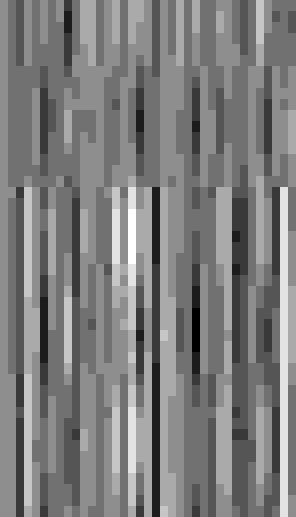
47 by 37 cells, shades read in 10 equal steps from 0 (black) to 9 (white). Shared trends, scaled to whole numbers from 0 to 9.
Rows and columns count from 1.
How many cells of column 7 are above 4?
20
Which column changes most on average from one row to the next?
18
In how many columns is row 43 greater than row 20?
5
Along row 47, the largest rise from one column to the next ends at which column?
21
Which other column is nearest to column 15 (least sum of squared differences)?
4
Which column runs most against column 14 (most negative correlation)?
16
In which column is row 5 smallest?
9
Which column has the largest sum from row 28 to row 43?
36
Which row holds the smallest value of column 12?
30
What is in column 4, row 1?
5
